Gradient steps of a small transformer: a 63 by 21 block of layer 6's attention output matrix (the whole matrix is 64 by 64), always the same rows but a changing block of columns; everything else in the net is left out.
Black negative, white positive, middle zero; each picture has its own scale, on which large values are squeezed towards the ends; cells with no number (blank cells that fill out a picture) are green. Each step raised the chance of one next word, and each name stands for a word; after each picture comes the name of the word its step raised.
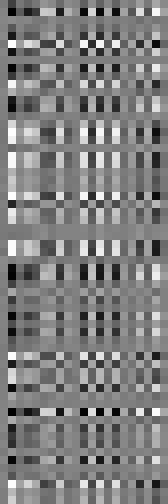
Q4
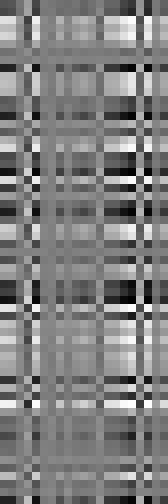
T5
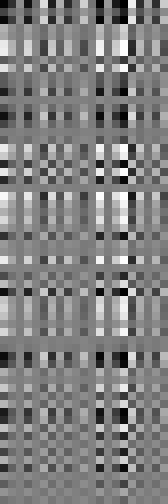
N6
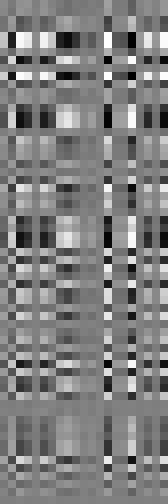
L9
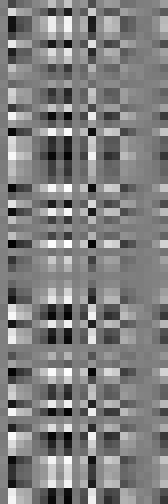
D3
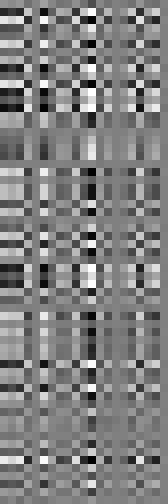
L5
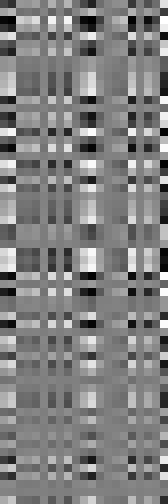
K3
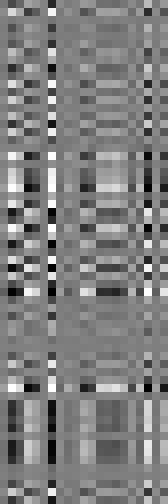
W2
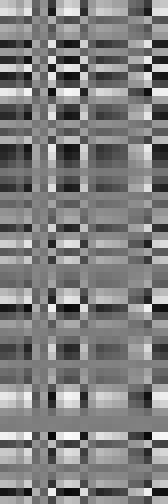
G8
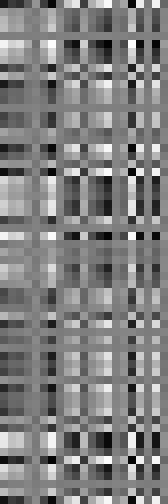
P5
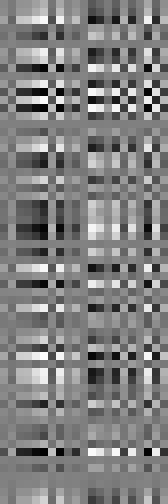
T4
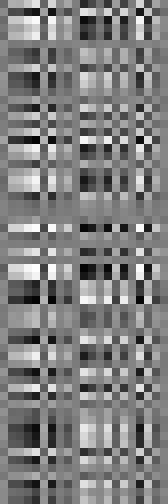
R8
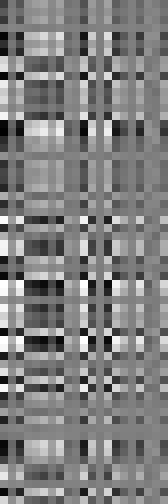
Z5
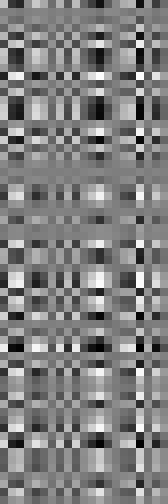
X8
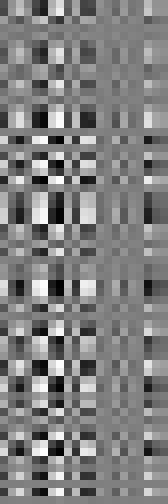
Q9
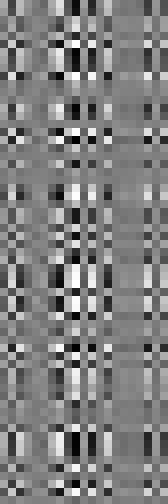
X8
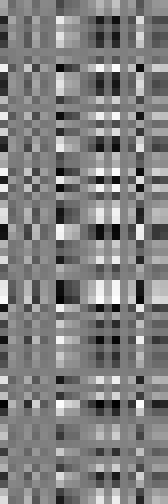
T5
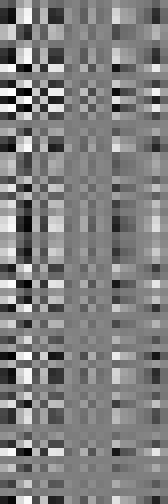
T4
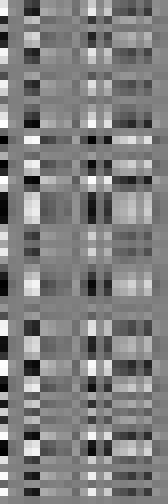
Q9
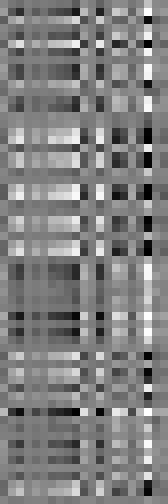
Q4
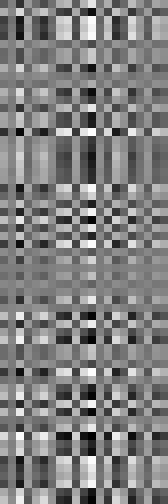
D3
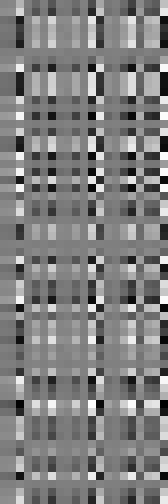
T5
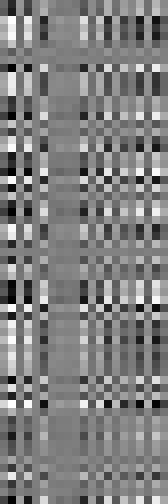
T5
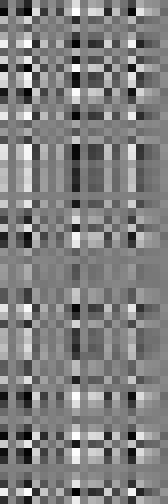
G8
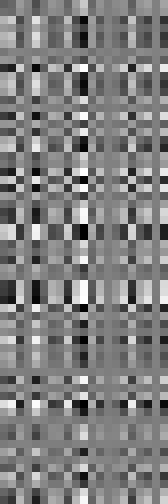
T5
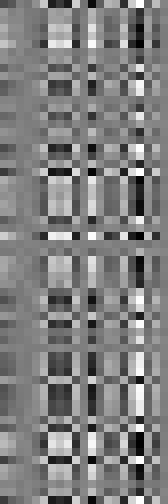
P5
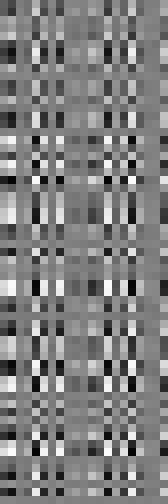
Q9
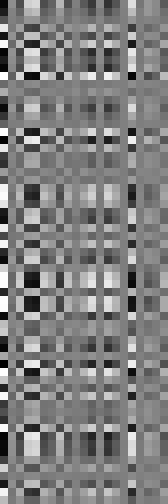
X8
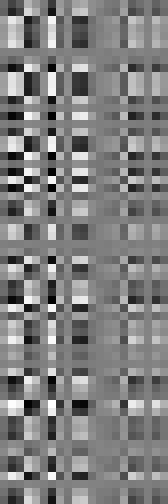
T5
